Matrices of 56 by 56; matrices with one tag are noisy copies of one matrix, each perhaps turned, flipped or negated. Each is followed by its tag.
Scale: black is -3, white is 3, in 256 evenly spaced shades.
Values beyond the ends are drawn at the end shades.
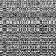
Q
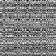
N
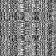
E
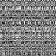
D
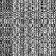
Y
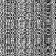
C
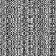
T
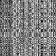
Y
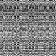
C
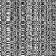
D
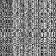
Y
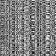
D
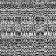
E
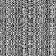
T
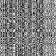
Y
